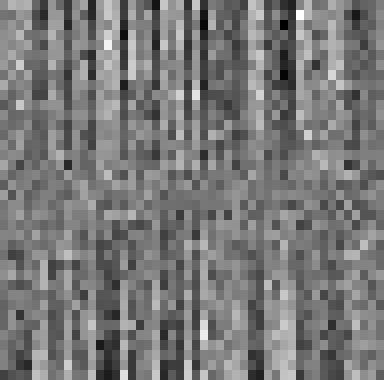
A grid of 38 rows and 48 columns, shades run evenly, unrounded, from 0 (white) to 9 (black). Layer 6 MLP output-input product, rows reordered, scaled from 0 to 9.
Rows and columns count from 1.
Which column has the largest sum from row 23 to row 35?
15
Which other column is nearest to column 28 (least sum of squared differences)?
47
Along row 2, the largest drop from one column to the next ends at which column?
38
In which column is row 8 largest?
36
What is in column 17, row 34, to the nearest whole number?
6
